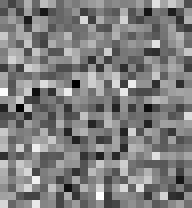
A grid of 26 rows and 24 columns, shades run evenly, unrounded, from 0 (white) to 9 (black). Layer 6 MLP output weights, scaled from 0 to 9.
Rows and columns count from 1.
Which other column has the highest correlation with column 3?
1
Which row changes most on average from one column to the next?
11
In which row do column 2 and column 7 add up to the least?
8
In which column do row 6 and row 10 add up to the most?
6
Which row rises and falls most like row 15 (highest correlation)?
3
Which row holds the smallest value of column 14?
7
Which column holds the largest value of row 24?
9
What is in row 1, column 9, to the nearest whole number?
4
